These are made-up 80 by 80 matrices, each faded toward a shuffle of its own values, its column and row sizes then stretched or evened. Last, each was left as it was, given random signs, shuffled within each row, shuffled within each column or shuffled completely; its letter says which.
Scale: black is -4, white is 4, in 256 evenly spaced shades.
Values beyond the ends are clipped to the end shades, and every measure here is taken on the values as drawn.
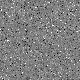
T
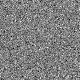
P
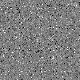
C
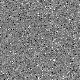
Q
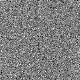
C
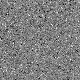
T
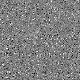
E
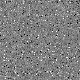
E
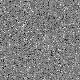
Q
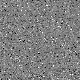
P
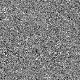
C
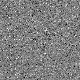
P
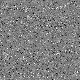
P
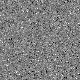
P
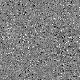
E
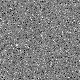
T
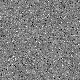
T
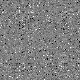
E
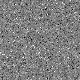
P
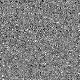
C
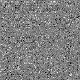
E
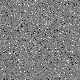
P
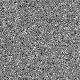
T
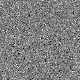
C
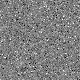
T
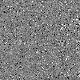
C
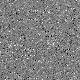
P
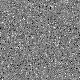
T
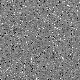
Q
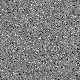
T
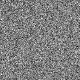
Q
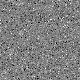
P
